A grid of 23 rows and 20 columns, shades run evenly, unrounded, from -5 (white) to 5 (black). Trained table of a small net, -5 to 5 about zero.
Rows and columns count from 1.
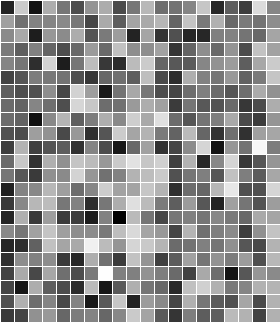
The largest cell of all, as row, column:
16, 9
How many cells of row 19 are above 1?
7
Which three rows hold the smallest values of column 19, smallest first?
11, 1, 4
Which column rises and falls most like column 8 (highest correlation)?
5
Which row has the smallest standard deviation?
2
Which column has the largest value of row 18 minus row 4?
19
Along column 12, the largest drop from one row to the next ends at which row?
12
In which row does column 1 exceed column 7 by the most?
18
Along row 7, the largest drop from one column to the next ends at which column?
6
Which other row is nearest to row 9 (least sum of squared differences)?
13
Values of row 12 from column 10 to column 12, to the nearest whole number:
-4 -3 -3
